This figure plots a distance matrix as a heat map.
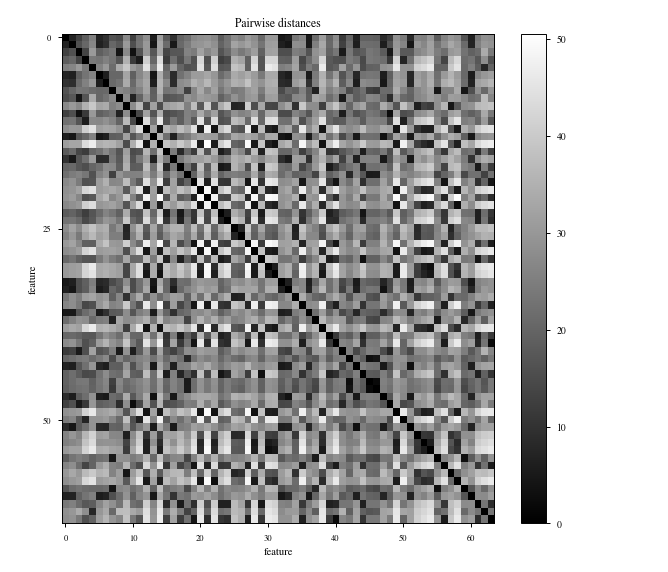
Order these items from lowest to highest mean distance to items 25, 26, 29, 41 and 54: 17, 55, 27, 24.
17, 55, 24, 27
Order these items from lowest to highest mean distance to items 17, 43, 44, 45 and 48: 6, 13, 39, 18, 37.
39, 13, 18, 6, 37
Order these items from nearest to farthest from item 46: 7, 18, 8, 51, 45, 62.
45, 18, 7, 62, 51, 8
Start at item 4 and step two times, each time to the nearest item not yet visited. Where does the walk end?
18
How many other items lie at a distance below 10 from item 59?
3
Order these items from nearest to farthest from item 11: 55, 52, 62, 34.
55, 62, 34, 52
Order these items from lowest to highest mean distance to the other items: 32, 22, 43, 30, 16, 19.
32, 43, 16, 19, 22, 30
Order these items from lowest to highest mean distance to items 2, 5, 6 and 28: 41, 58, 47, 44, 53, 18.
47, 41, 53, 58, 44, 18
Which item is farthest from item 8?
62
